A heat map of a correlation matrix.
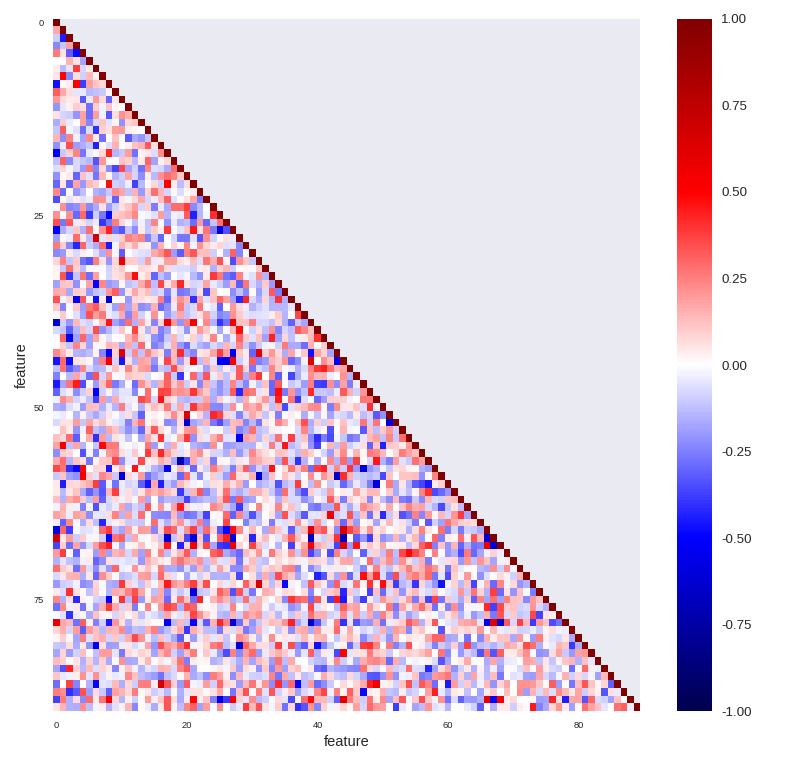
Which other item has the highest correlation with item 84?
2
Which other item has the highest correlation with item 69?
54
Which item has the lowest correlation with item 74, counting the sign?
21
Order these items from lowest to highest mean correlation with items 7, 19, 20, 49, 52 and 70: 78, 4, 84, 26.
26, 4, 78, 84
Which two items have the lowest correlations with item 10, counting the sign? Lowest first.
59, 44
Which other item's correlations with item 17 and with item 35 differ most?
73
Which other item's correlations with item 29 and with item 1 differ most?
55
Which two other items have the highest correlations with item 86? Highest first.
16, 49
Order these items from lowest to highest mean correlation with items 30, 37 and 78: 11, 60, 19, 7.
11, 7, 19, 60
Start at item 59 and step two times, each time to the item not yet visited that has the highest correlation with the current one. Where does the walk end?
58
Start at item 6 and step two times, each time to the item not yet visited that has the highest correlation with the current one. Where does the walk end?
40
